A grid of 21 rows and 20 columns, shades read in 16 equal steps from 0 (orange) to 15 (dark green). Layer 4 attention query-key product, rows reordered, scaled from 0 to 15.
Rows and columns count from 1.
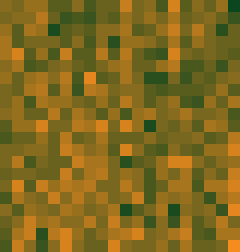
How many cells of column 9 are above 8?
5
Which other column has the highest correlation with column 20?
6
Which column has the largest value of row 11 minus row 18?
20
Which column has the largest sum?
13
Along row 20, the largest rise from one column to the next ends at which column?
4
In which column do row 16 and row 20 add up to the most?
17
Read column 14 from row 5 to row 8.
12 6 13 11
